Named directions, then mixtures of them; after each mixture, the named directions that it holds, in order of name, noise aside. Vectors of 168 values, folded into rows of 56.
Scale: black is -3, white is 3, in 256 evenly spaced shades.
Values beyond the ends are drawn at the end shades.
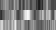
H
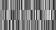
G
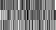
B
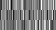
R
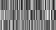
B, G.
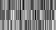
G, H.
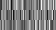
R.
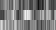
H.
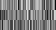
B, G.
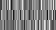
R.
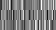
R.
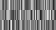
G.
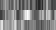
H.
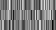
G, R.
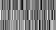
B, R.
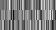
G, R.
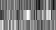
G, H.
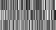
B, G.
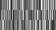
G, R.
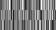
G, R.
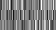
R.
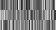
B, G.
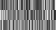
B, G.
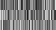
B, G.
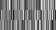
G, R.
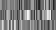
G, H.
